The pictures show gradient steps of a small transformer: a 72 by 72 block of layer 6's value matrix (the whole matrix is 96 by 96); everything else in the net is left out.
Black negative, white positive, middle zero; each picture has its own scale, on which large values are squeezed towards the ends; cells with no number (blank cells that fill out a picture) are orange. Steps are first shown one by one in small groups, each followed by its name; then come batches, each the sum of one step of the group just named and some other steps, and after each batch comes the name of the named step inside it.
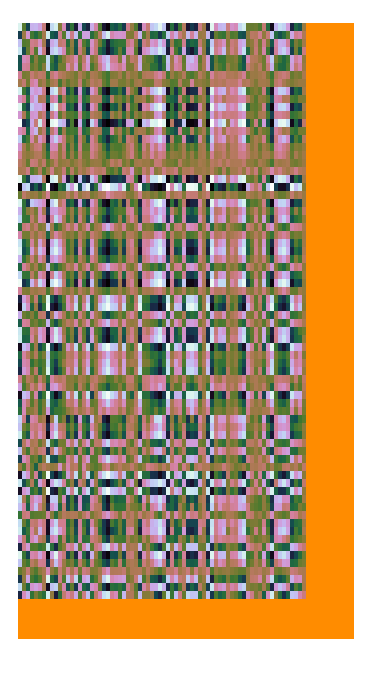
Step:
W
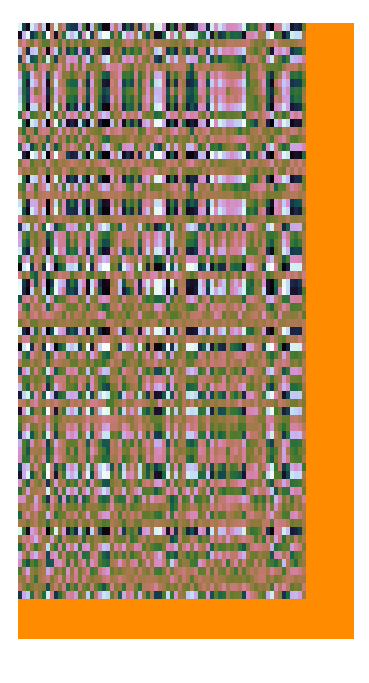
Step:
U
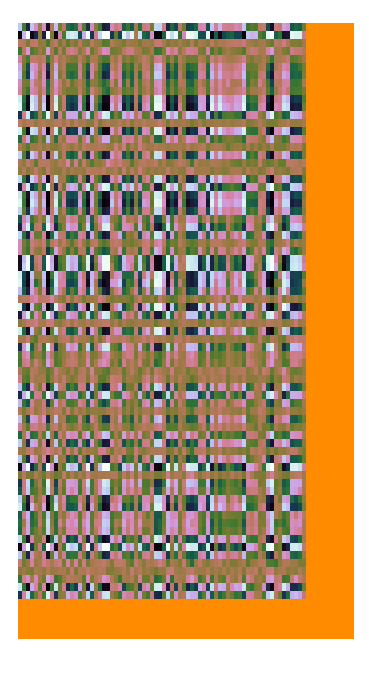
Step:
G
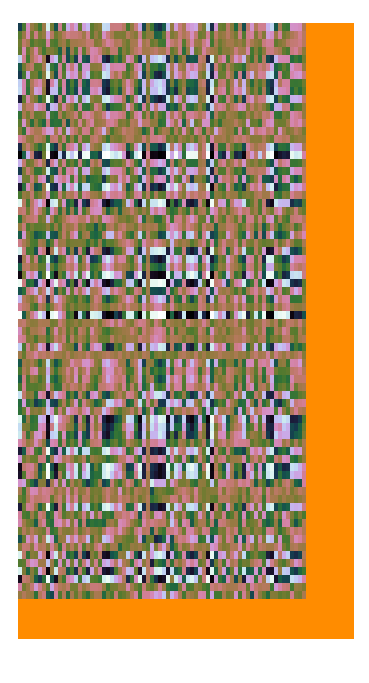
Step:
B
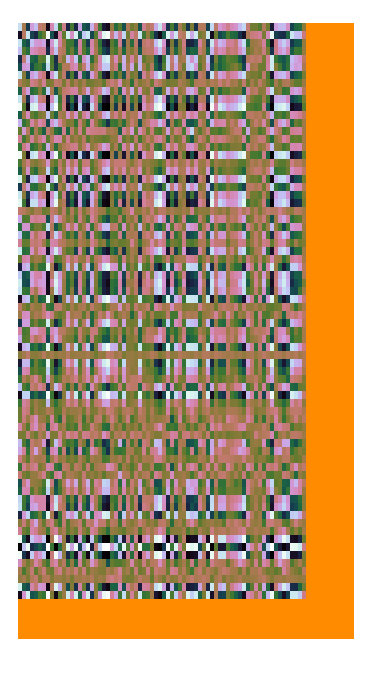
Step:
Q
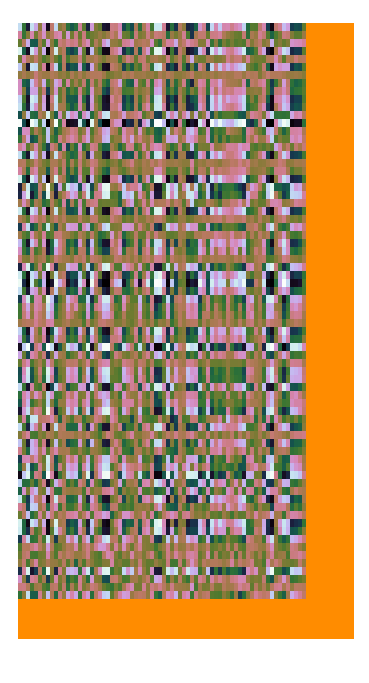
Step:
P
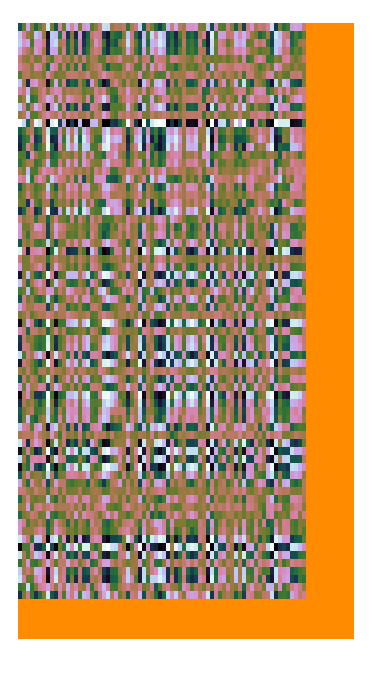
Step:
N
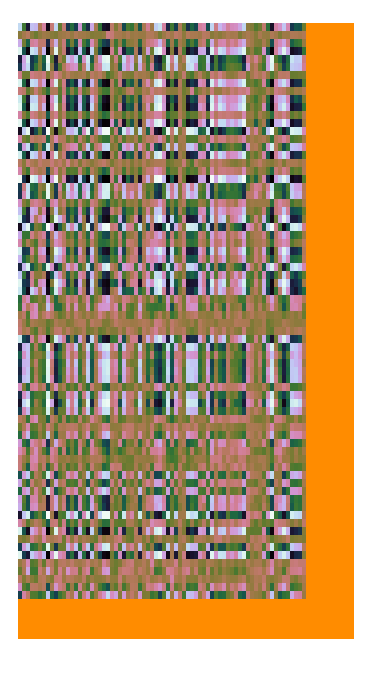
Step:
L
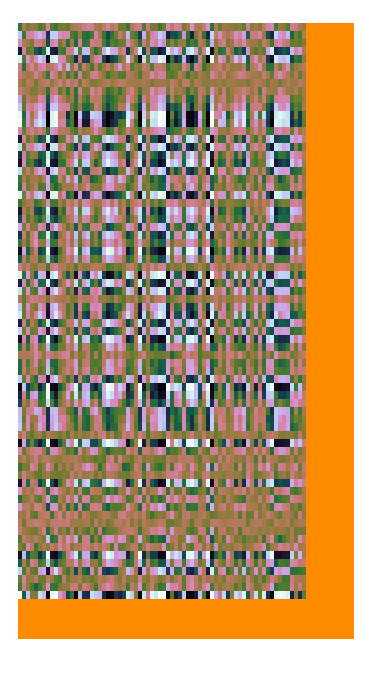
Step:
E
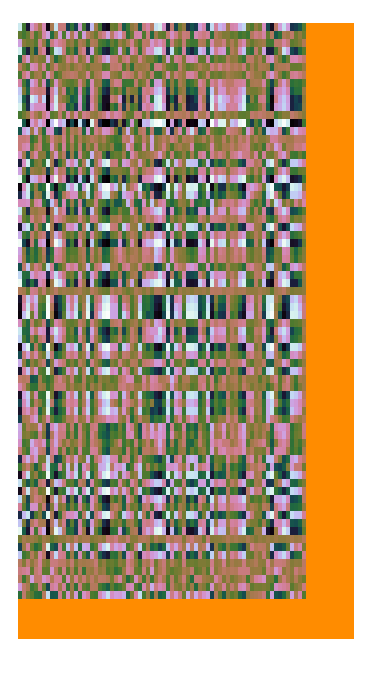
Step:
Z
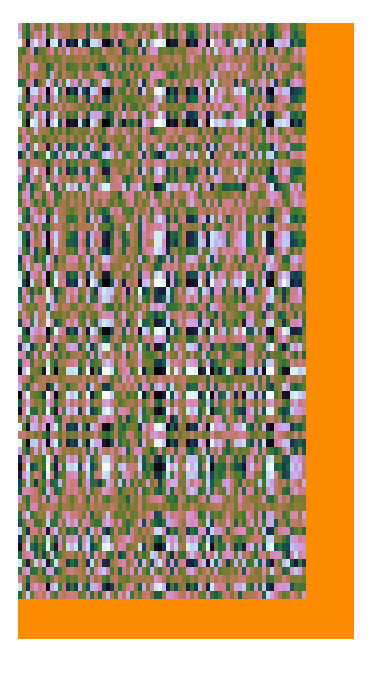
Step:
P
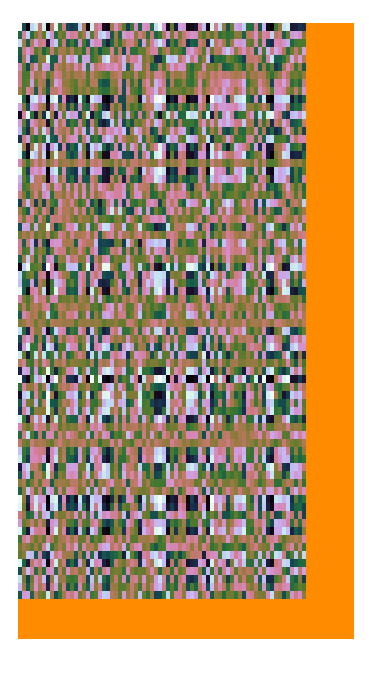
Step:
U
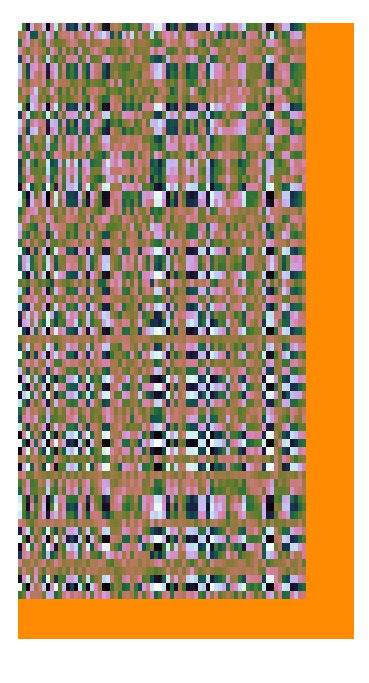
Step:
G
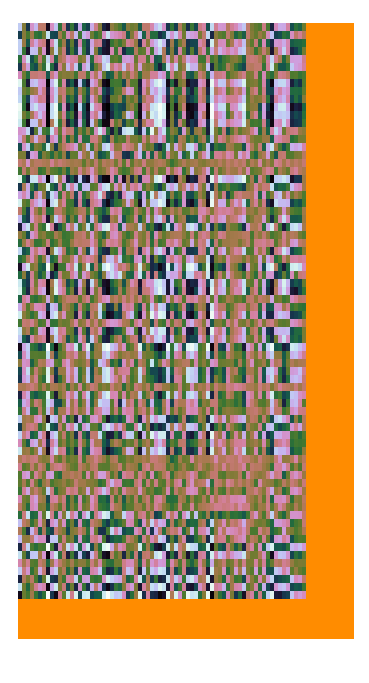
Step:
L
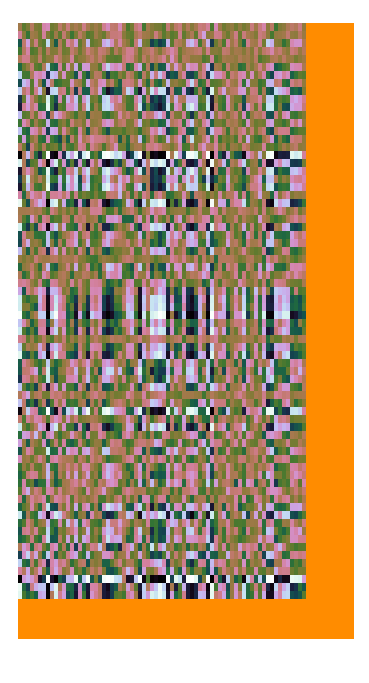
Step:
B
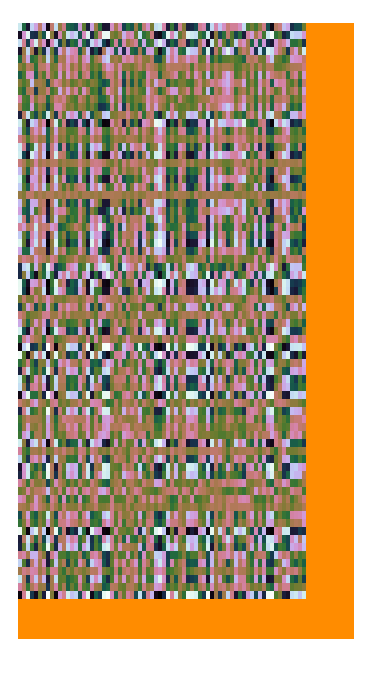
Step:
U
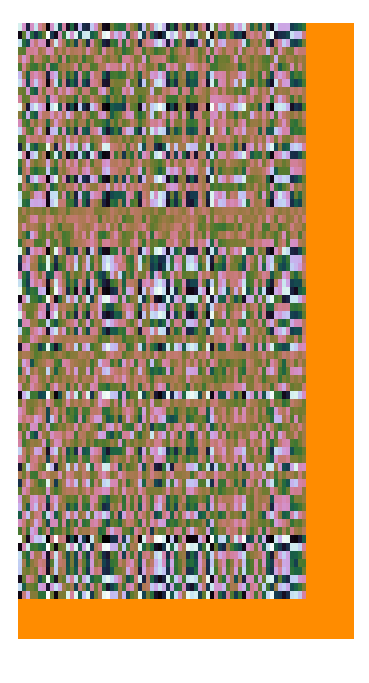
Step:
Q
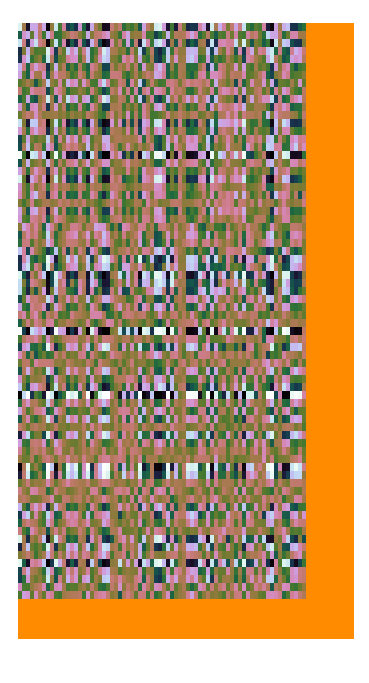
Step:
U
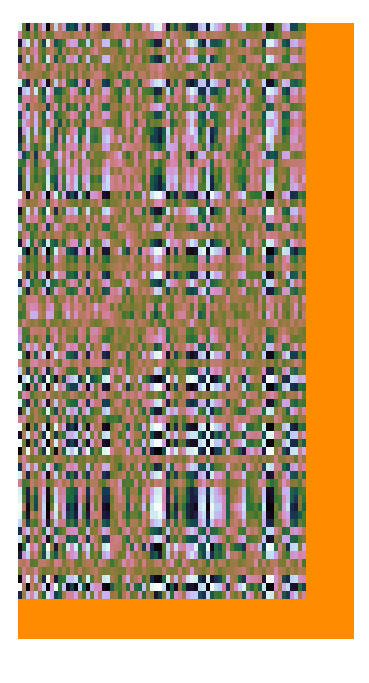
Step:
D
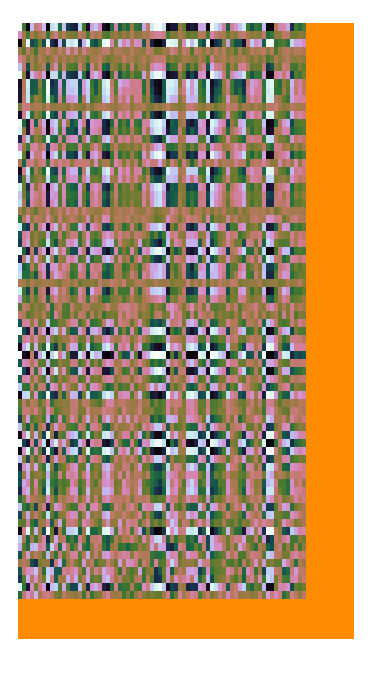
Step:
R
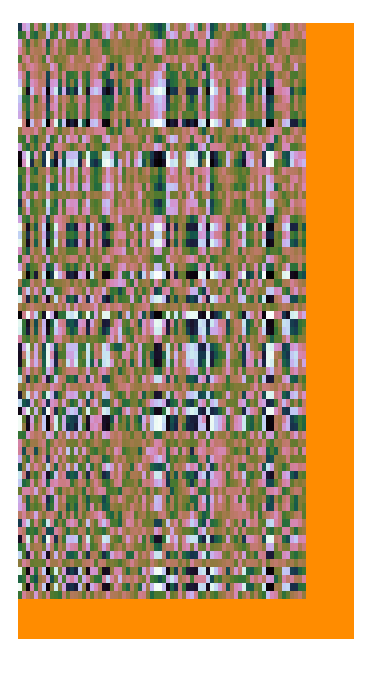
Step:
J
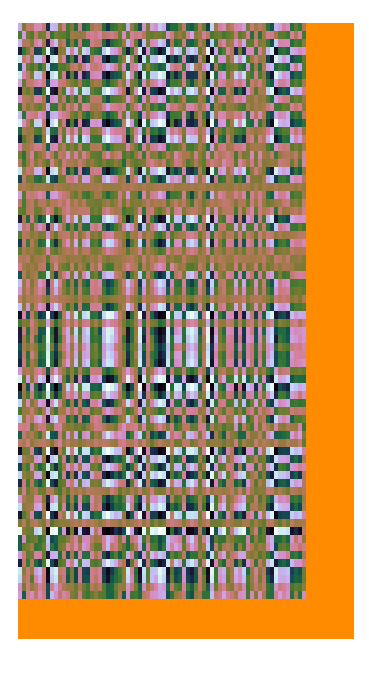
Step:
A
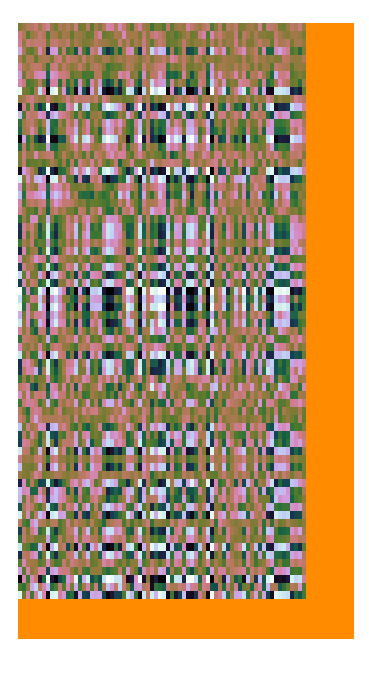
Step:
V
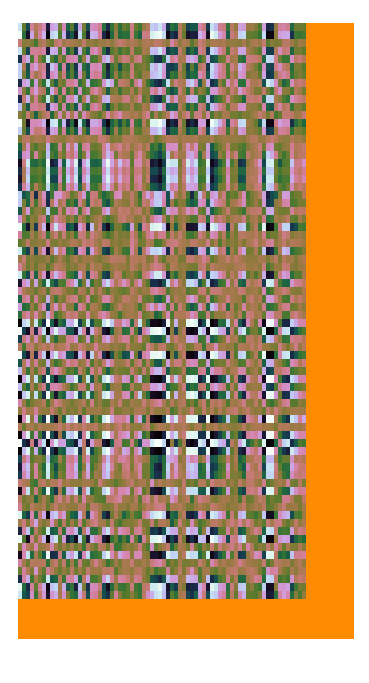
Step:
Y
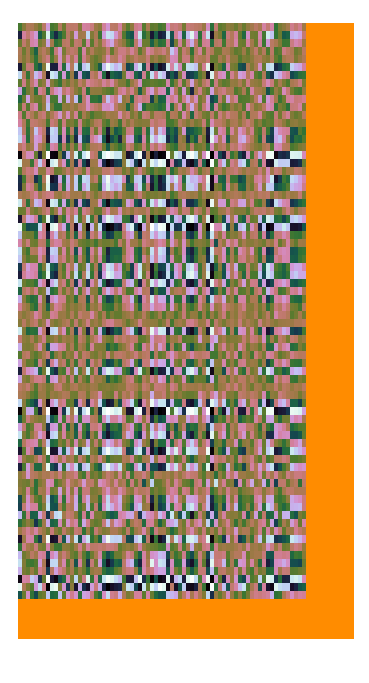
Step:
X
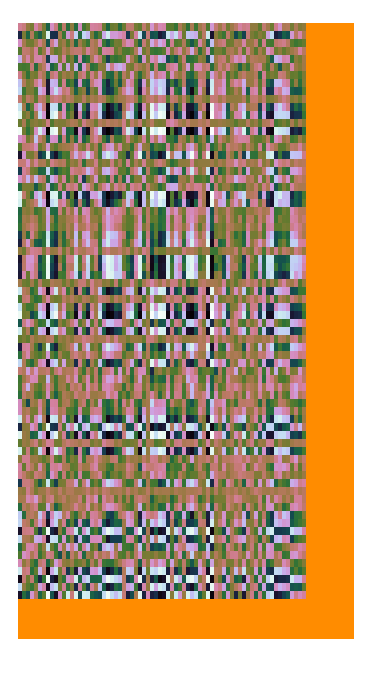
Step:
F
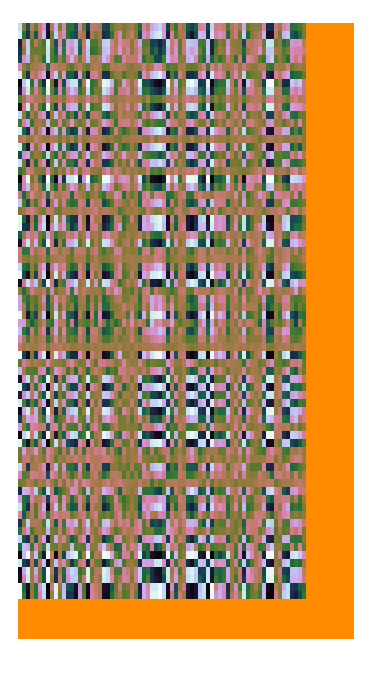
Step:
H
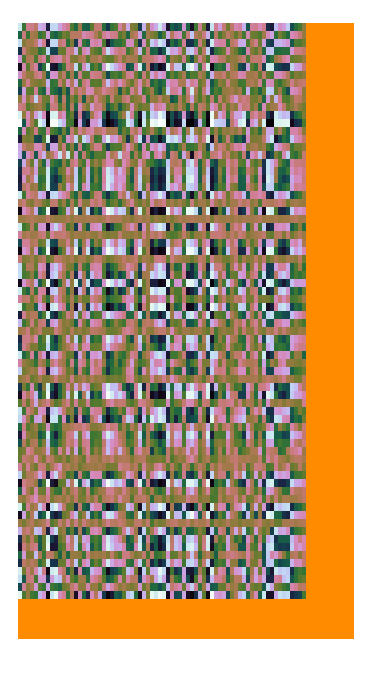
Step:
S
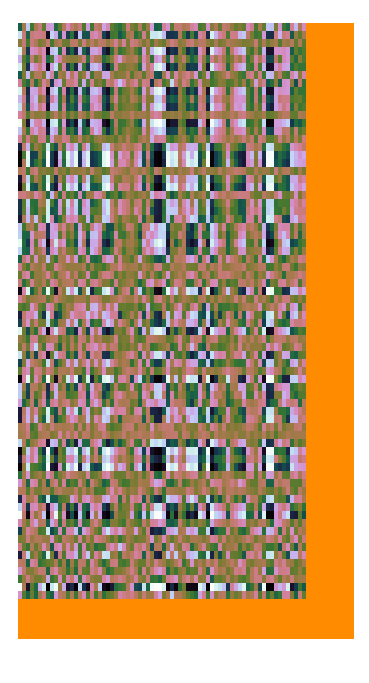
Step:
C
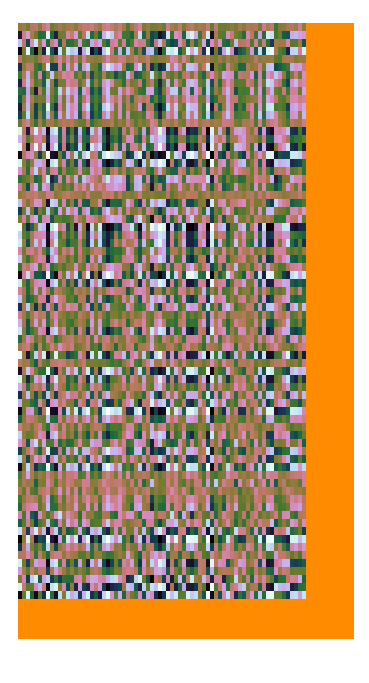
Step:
X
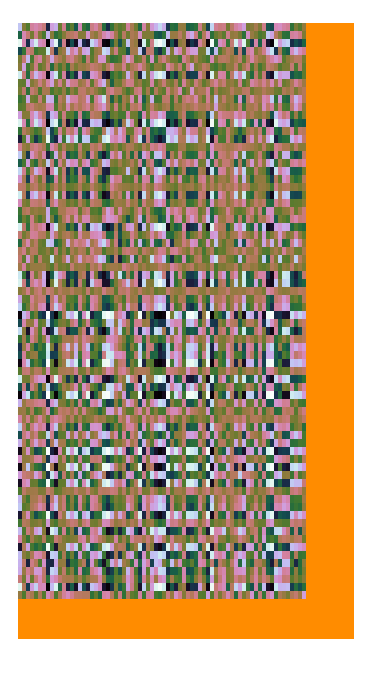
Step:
A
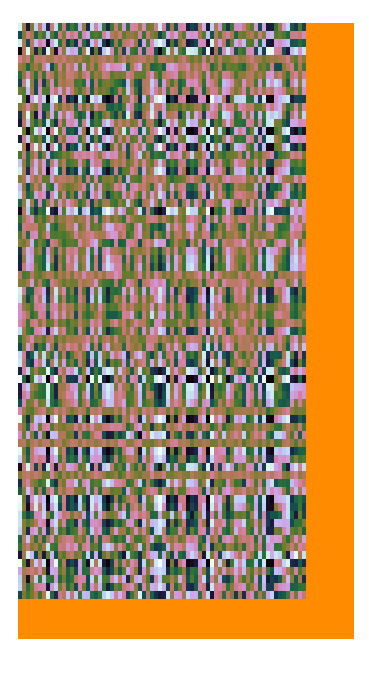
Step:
F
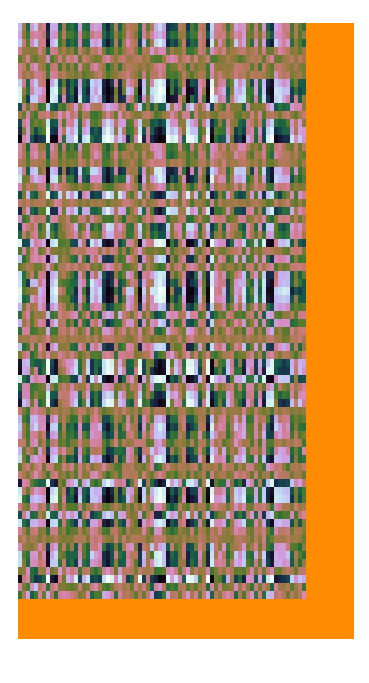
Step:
V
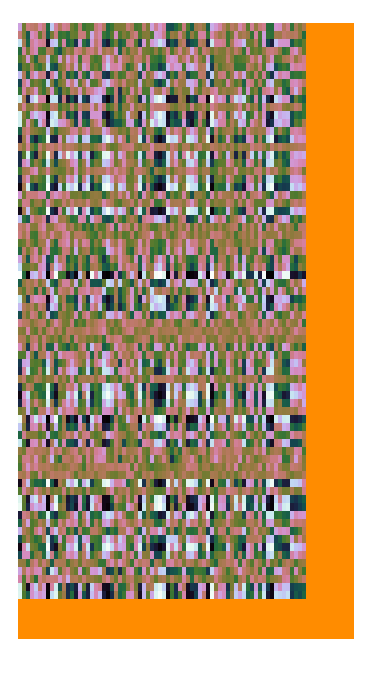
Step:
S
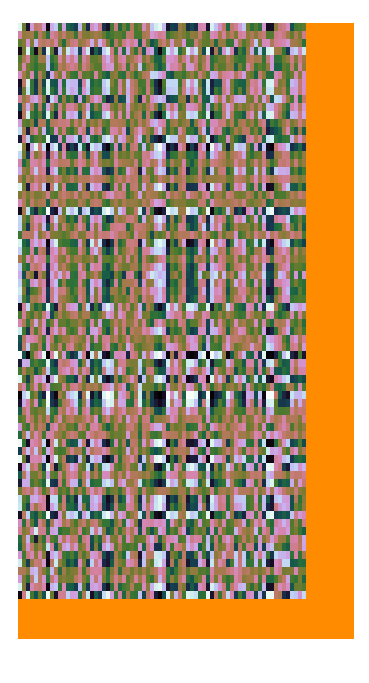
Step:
R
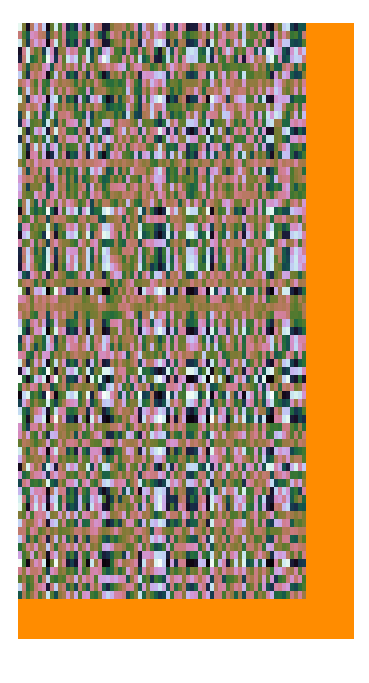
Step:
F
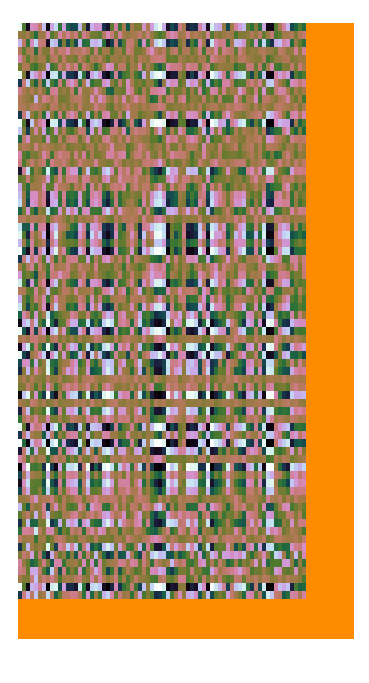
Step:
R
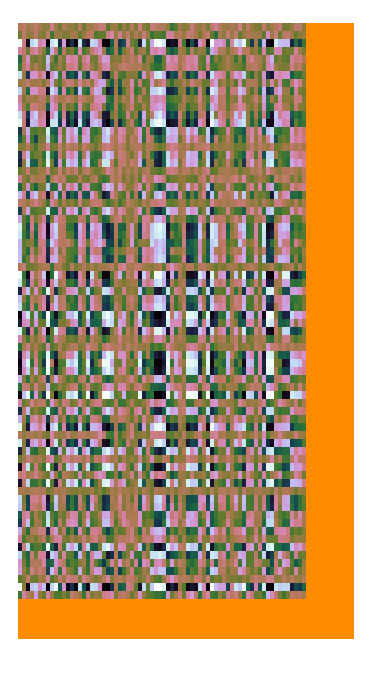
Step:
J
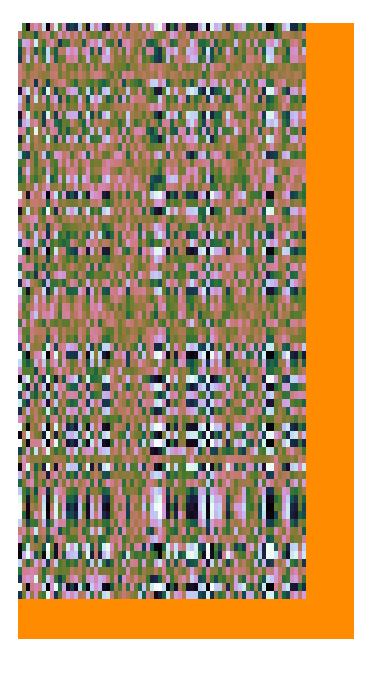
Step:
D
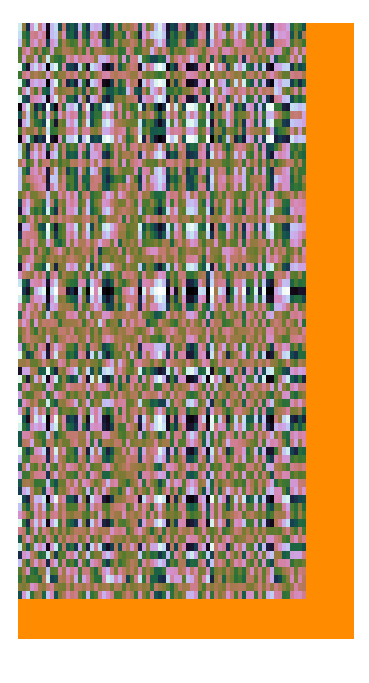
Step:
V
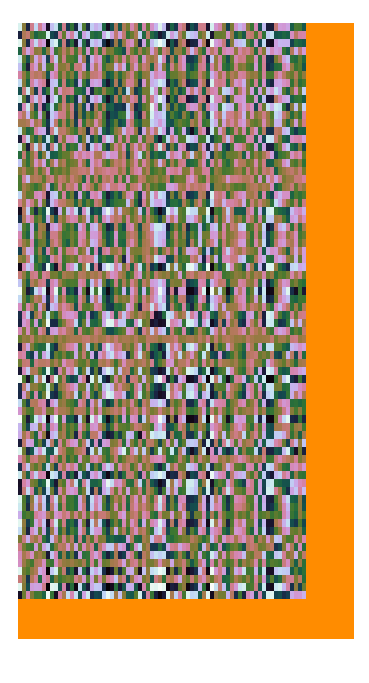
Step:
F
